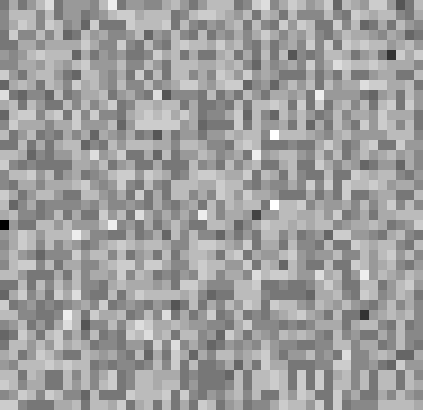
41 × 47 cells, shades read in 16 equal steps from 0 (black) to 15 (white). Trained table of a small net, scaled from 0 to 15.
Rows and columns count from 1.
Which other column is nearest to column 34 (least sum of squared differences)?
32
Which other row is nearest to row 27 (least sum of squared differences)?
18
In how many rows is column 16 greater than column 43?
12
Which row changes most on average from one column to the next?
11
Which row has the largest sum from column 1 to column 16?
27
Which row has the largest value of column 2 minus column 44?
6
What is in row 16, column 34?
9
